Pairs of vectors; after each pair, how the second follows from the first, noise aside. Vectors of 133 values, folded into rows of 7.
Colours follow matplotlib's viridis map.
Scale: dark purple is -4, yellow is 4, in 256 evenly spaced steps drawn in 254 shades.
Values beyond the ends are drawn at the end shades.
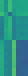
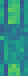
wrapped around, negated.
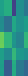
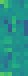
wrapped around, partly zeroed.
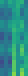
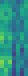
negated.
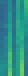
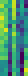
negated, scaled up.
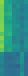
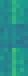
wrapped around, shrunk.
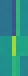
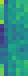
wrapped around, negated.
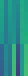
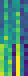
negated, scaled up.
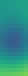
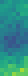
copied.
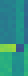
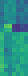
reversed, negated.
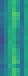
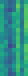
wrapped around, negated.
